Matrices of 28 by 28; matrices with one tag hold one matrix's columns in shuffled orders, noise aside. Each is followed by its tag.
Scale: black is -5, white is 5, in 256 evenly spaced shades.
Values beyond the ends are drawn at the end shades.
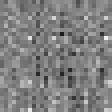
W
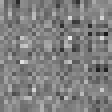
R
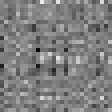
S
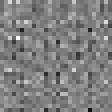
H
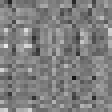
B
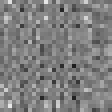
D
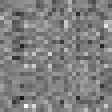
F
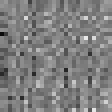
W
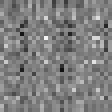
R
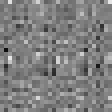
S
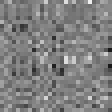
S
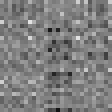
H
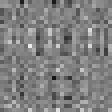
B
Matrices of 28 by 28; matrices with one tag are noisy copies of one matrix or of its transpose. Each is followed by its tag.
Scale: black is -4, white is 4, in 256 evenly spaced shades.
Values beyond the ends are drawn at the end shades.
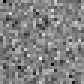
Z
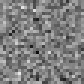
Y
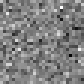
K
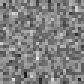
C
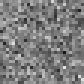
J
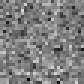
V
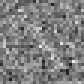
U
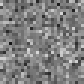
V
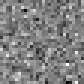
Y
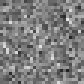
U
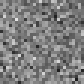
J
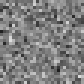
J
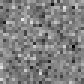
K
